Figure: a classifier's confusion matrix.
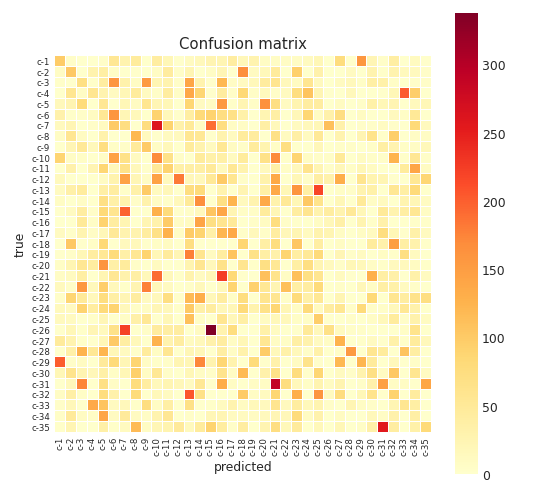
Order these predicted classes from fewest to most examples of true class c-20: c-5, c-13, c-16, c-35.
c-35, c-13, c-16, c-5
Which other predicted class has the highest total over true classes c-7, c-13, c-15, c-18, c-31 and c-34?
c-21
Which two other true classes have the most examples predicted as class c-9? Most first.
c-22, c-3
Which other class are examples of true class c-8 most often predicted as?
c-32
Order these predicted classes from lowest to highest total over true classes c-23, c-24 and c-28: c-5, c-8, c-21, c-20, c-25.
c-8, c-25, c-21, c-20, c-5
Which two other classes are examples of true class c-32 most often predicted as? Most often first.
c-13, c-25
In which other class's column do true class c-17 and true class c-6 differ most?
c-11
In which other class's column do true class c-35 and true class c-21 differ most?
c-31
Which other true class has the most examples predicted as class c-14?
c-29
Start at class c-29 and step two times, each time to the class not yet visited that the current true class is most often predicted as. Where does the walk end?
c-27
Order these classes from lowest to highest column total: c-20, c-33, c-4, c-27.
c-4, c-33, c-27, c-20
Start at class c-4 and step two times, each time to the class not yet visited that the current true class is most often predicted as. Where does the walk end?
c-5
